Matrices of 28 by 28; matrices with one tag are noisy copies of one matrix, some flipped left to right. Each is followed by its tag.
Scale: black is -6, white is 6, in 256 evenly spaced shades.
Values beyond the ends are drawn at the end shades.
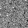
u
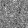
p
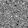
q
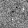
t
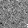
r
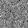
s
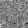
r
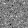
q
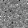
s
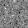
p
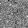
s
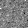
u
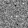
q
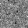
s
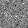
q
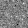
q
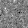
p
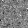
u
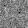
p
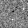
t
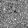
t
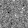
p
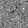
t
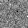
s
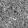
t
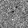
t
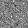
q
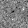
t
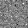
q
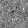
t
